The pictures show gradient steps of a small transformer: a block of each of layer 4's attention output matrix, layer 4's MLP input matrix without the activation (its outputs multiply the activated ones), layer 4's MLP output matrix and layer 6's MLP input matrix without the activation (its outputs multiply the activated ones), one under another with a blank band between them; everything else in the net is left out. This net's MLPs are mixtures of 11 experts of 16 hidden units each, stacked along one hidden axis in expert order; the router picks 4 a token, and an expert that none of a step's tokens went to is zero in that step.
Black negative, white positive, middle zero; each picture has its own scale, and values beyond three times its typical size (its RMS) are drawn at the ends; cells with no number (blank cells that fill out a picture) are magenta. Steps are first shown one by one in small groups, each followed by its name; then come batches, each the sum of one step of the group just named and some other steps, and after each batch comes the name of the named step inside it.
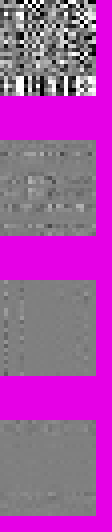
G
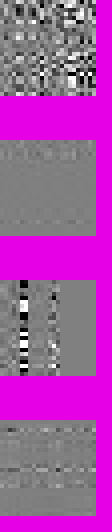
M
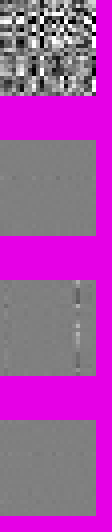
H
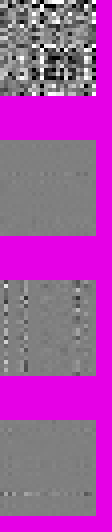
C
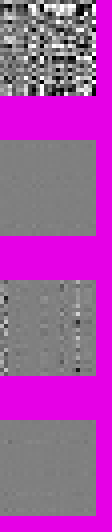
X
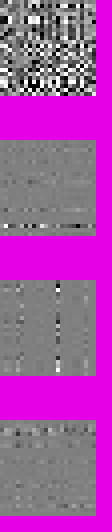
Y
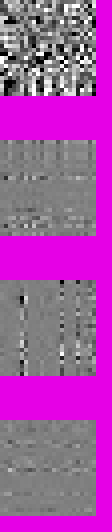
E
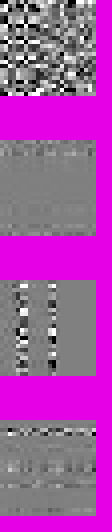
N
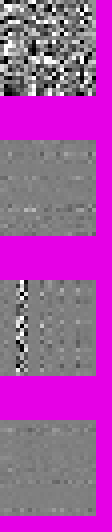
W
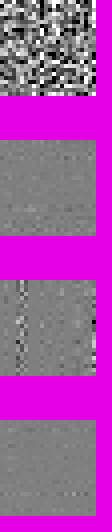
W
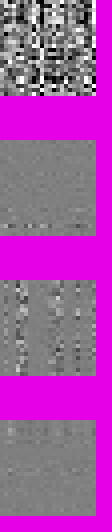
C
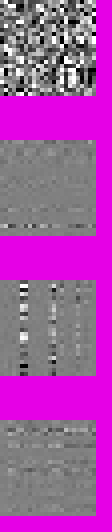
H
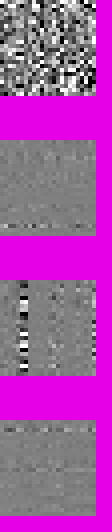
M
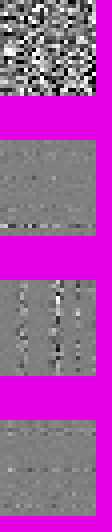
N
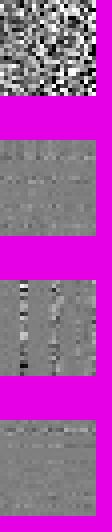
G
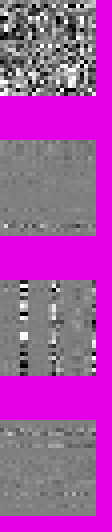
Y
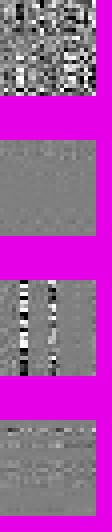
M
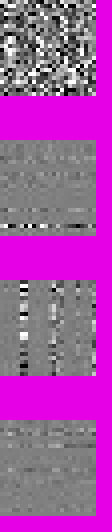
Y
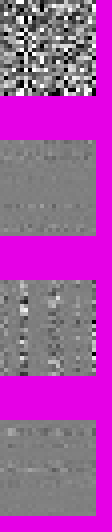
X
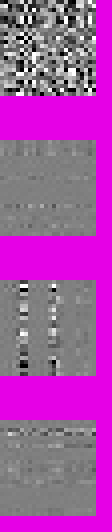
N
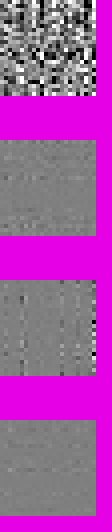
E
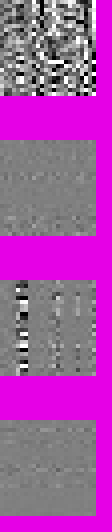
M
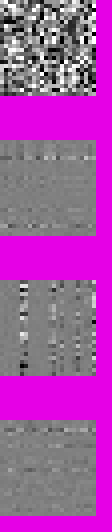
E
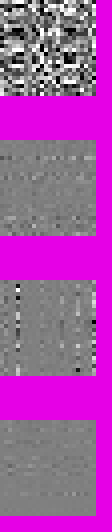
X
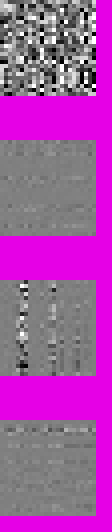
W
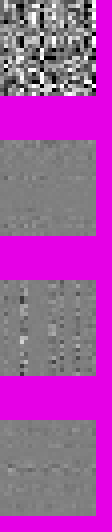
E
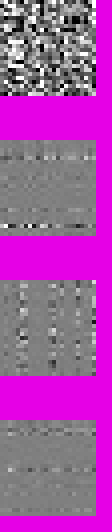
N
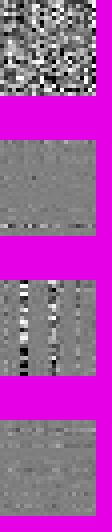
C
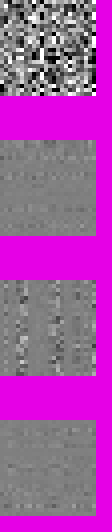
C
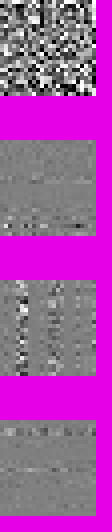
Y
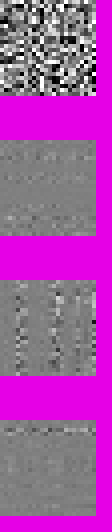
N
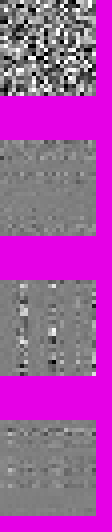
N
